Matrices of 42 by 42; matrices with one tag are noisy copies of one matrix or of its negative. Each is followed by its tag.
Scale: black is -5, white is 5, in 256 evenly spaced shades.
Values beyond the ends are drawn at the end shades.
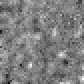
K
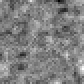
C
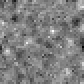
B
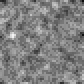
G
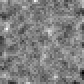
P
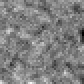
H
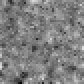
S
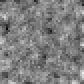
P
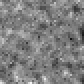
H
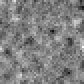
B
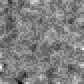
S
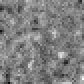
K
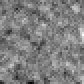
H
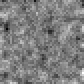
P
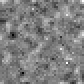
G
